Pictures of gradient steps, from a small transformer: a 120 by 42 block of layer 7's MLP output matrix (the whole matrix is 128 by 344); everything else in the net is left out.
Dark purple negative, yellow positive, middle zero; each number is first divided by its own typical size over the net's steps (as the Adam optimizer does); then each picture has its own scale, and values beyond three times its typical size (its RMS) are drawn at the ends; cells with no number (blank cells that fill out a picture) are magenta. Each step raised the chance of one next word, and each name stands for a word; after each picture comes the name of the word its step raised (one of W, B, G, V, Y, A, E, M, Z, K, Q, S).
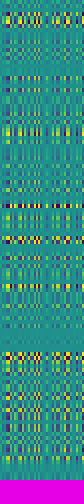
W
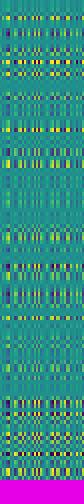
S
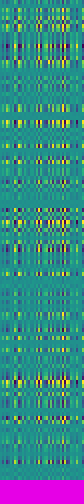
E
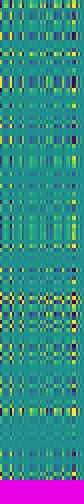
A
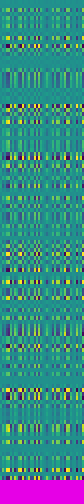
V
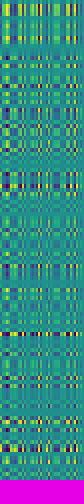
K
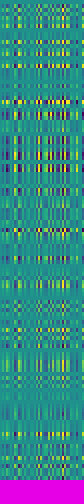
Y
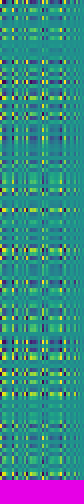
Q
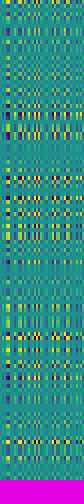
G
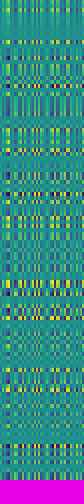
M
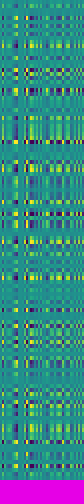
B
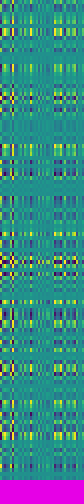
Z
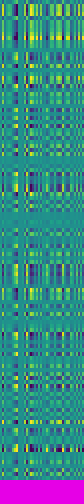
K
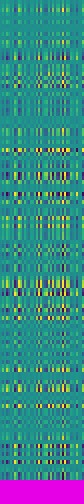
M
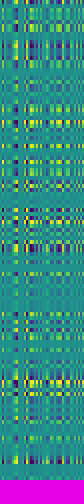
E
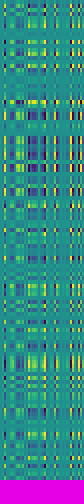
Y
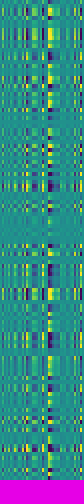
K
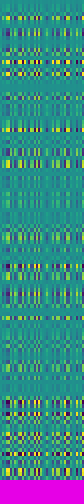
S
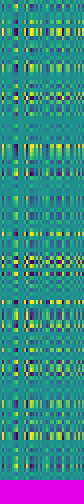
Z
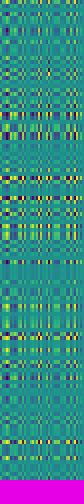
G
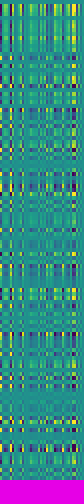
K
